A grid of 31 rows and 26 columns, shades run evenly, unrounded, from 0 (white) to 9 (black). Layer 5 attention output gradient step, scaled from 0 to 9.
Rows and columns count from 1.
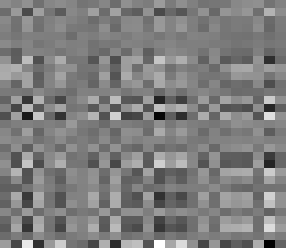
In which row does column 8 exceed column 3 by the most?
31
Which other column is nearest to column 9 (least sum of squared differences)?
4
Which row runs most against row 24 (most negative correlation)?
9
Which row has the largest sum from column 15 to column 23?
15
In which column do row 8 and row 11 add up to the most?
25
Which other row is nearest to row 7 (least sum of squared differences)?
24
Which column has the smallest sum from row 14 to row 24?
7
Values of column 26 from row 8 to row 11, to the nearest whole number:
5 4 4 5
